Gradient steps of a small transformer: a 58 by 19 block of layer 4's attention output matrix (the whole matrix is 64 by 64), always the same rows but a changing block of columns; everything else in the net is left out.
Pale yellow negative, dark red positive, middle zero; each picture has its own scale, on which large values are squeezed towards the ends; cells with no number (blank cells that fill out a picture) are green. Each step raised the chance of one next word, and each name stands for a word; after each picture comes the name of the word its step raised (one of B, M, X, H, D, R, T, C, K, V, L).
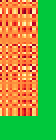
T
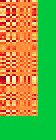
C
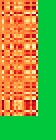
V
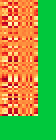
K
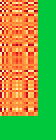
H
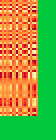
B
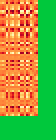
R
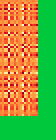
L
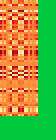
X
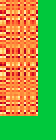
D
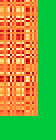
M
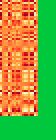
H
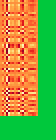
D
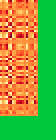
C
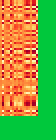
B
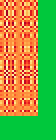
C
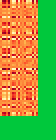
D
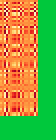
H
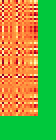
M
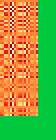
B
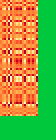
M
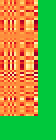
X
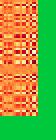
M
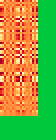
M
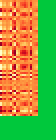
X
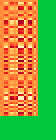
D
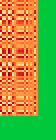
D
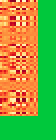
T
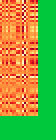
M
